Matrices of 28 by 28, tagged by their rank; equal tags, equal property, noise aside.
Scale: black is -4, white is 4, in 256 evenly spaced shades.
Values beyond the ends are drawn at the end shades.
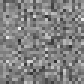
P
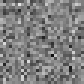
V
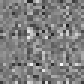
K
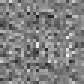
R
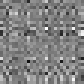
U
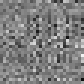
K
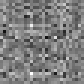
K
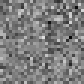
V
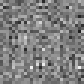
V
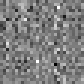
P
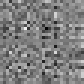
U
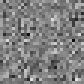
R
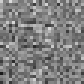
R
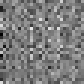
U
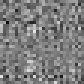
R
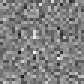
V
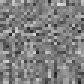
R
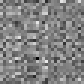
K
